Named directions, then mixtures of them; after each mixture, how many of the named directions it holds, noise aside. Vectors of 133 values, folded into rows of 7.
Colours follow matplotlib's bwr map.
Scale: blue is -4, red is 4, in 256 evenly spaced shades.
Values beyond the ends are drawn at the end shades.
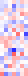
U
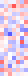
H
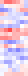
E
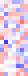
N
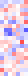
three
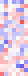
two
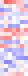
one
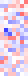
two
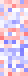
three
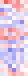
two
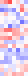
one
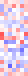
three
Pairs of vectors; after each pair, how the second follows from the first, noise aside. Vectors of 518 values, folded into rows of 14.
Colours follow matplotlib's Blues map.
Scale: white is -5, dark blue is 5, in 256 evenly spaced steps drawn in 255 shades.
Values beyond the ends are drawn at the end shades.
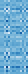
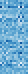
reversed.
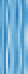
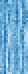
copied.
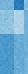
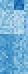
copied.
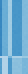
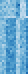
reversed.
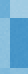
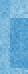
shrunk.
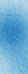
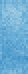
wrapped around, negated, shrunk.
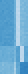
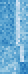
copied.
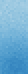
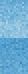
wrapped around, negated, shrunk.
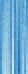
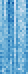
reversed.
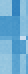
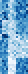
reversed, negated, scaled up.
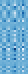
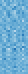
shrunk.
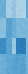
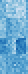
copied.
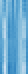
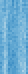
shrunk.
